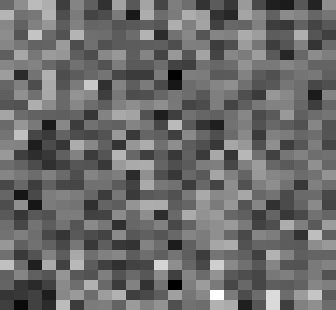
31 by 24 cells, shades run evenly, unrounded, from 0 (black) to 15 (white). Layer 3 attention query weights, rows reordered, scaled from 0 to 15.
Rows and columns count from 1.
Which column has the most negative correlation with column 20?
18
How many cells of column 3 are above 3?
26
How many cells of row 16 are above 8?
4
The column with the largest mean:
16
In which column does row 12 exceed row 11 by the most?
1
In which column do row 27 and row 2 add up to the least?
10
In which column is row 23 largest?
21
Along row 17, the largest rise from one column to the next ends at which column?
9
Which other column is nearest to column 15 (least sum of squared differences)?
14
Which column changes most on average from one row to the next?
13
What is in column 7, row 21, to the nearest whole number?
3
